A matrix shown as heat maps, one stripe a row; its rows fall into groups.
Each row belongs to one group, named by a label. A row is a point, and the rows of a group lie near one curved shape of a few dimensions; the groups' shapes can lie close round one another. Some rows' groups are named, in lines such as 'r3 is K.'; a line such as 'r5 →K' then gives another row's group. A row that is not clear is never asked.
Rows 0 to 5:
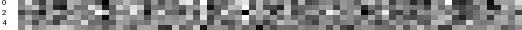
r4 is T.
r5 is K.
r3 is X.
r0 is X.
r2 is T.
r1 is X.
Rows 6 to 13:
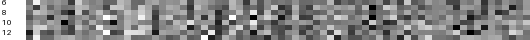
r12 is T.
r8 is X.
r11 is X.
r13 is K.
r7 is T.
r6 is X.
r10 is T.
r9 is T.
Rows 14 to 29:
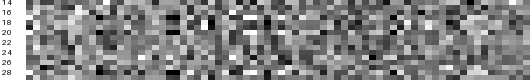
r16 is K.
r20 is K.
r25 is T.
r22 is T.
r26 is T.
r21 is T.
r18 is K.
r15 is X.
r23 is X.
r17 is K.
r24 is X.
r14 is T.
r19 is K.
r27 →T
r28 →K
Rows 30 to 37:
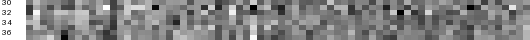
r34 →K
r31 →T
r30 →X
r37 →T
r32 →K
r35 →X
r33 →K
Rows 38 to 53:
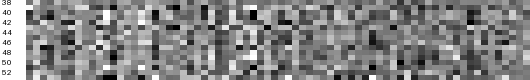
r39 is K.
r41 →T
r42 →T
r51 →T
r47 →T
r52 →X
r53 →X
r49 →X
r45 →T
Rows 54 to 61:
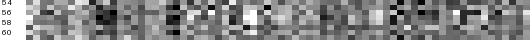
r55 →K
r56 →X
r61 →K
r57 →K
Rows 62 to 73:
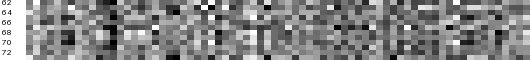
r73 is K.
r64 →K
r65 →X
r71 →X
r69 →X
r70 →X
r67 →X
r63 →K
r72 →K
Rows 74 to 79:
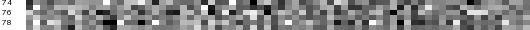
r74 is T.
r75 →K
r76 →K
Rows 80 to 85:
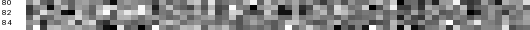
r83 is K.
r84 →T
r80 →X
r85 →X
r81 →T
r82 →T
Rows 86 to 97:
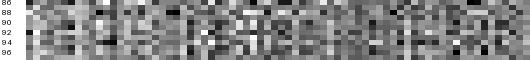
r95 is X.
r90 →X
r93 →X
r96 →X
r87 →K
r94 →X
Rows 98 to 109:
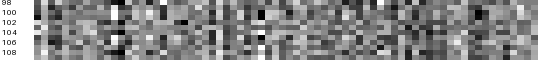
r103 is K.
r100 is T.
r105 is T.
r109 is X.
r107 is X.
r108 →X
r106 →T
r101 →T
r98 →X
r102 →K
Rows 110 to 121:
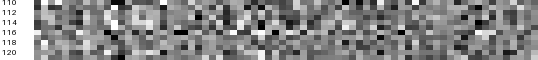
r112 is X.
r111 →T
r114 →T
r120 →X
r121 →X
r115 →T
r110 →X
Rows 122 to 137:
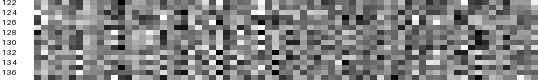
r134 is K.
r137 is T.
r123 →X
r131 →X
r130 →T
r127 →K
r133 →T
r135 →X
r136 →K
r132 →K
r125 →X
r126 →K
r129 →X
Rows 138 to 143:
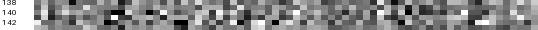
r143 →K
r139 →K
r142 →K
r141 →T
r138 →T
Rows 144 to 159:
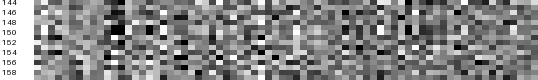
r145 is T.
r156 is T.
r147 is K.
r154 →T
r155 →K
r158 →X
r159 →X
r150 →X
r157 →K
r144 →X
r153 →X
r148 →X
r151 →T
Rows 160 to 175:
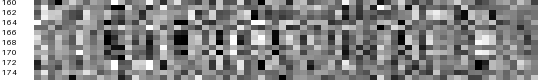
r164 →K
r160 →T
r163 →X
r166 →K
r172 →T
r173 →T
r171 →X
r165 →T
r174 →K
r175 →T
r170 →K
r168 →K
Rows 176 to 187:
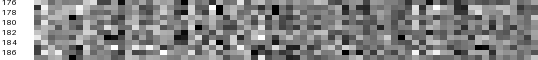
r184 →K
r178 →K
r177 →K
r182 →K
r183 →K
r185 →T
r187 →T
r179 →T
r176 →K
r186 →X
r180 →X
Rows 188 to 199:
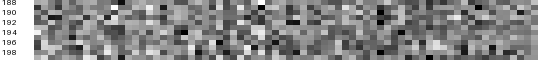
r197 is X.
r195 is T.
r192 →T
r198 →X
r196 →K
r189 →T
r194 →K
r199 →K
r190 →T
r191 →T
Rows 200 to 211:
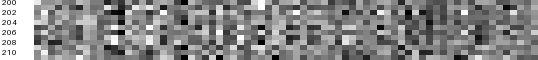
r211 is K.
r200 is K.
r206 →X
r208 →T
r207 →T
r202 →X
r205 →T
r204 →K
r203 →K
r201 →X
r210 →X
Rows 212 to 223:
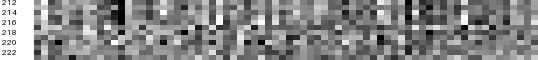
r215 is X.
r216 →X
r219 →T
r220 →T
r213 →K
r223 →T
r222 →K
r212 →X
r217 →X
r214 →X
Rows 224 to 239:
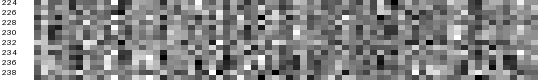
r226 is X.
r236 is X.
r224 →T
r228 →X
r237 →X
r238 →K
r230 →T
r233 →X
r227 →T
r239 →T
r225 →T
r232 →K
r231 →T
